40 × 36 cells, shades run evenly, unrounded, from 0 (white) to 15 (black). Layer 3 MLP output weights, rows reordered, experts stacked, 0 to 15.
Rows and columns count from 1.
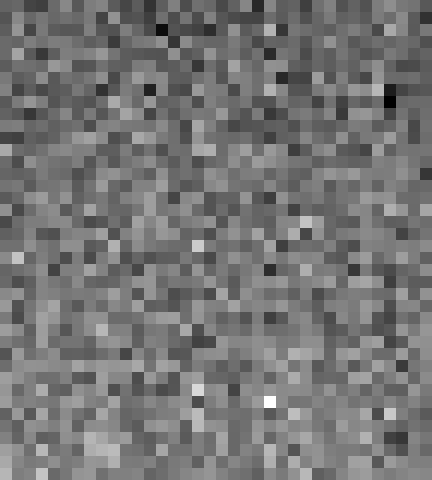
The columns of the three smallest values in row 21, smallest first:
17, 10, 23
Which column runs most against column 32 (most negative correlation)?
34
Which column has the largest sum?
15
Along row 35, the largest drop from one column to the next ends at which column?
33
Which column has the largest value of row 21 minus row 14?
24
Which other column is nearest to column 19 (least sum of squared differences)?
22
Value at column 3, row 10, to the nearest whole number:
12
